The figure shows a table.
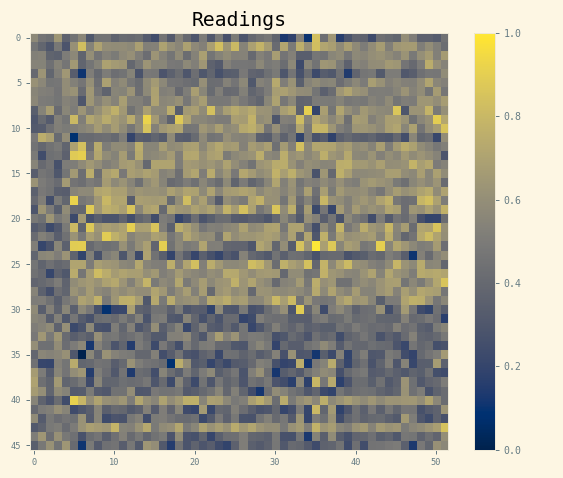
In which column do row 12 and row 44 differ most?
6
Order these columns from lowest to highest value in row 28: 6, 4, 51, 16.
4, 51, 6, 16
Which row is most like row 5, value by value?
16
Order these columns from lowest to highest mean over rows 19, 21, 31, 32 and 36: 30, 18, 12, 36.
36, 30, 18, 12
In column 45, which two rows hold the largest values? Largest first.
8, 25
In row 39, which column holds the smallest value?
28
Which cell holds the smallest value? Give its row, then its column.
35, 6
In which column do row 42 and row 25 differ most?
34
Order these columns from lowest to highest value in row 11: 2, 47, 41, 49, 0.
41, 49, 0, 47, 2
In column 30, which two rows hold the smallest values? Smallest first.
37, 34
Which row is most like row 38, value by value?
0
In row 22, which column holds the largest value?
9
